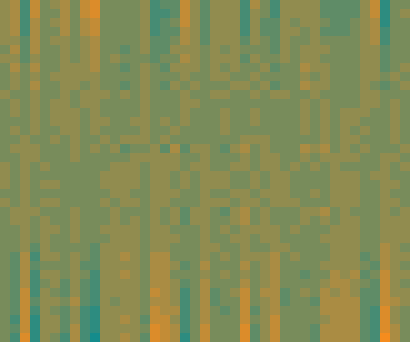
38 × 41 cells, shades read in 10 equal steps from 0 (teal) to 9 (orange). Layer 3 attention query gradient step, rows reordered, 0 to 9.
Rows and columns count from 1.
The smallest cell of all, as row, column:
38, 10
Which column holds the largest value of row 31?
39
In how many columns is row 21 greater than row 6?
19
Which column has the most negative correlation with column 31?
13
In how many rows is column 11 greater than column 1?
14
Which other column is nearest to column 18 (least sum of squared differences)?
33
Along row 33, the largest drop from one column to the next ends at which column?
4
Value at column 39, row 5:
2
